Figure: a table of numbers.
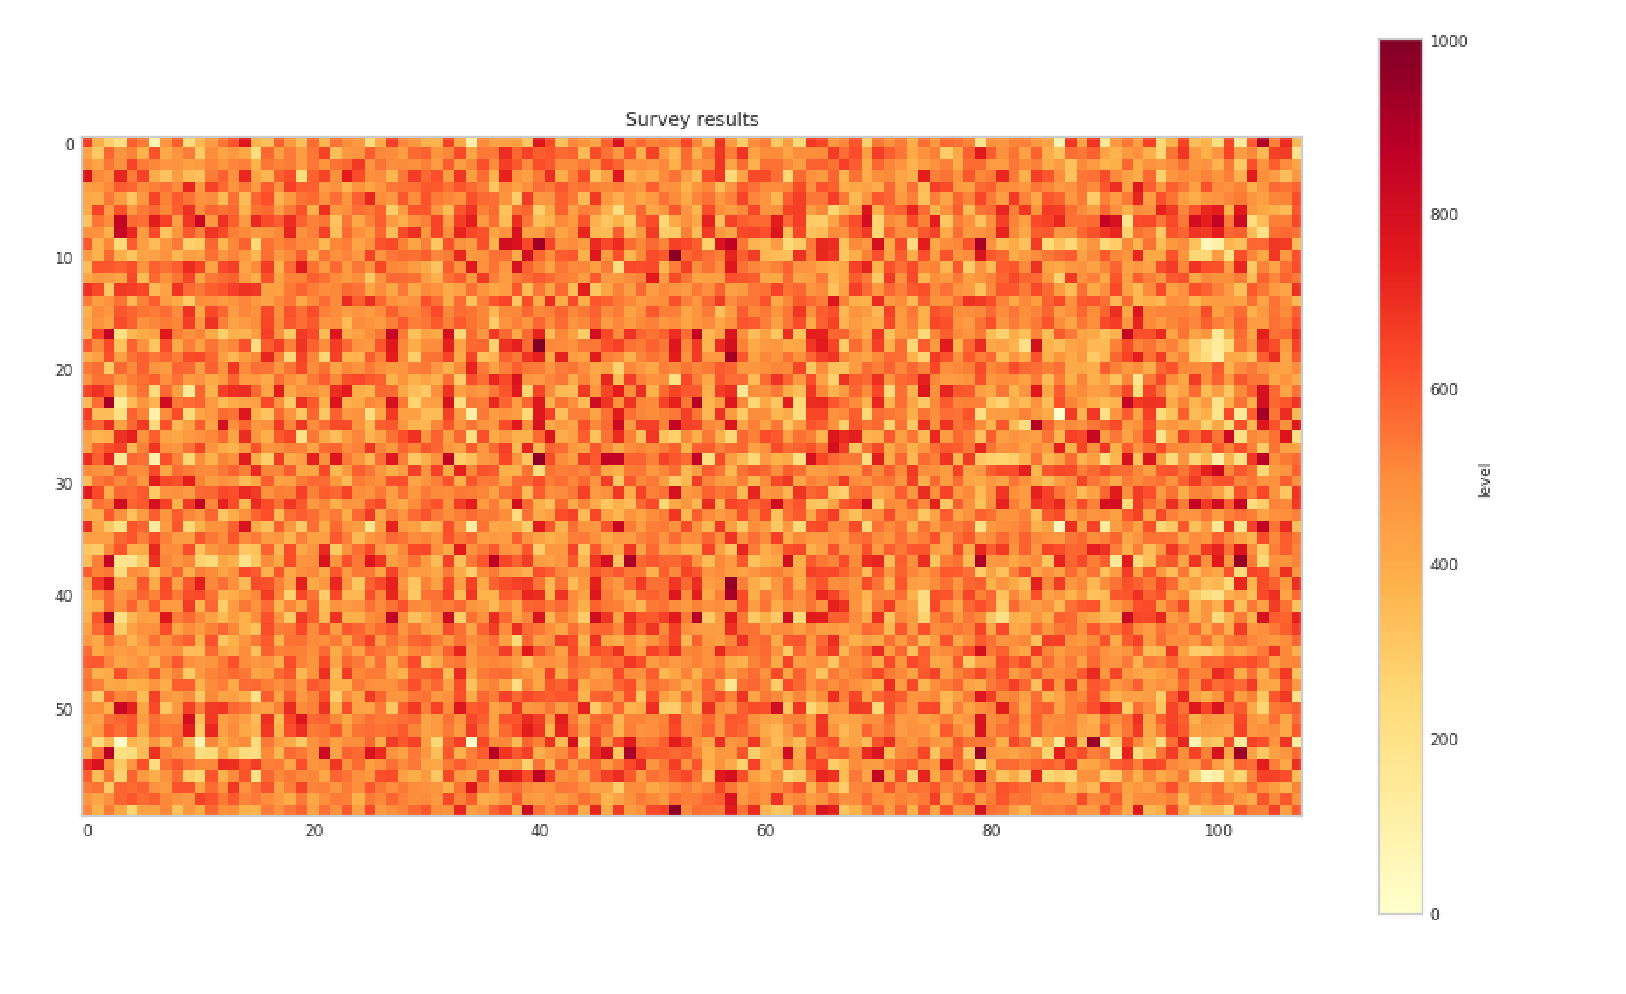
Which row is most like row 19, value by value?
40
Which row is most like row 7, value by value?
32
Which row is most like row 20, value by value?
57
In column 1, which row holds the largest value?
55
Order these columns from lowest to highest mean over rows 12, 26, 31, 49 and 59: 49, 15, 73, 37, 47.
15, 49, 73, 37, 47
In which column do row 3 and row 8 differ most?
103
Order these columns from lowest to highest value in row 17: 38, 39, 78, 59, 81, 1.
81, 59, 38, 78, 39, 1
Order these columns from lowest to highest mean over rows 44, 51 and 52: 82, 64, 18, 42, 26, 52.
64, 26, 82, 18, 52, 42
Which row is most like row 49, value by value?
1
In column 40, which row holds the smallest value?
29
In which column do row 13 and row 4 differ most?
93
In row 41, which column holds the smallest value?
74
